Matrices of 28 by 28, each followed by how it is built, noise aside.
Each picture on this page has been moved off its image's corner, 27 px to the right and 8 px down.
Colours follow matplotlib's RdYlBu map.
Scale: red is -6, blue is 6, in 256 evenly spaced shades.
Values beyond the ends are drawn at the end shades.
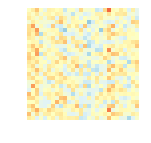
repeating rows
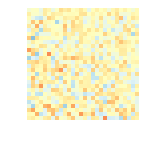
lower triangular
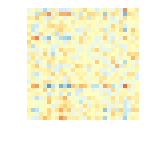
low rank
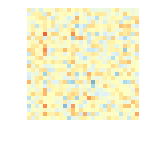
low rank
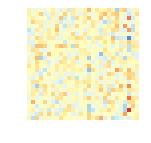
uneven columns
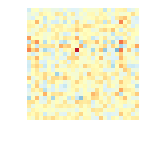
low rank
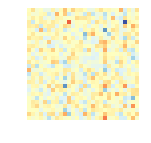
uneven columns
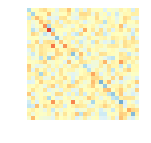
diagonal
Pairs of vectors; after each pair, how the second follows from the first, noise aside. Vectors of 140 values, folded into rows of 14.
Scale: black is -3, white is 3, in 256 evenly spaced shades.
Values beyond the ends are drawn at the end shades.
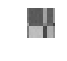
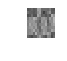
wrapped around, negated, shrunk.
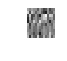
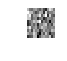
sign-scrambled.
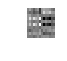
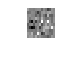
reversed, partly zeroed.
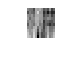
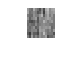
reversed, shrunk.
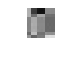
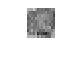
wrapped around, negated, shrunk.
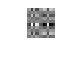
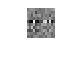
reversed, partly zeroed.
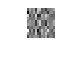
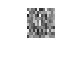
sign-scrambled.
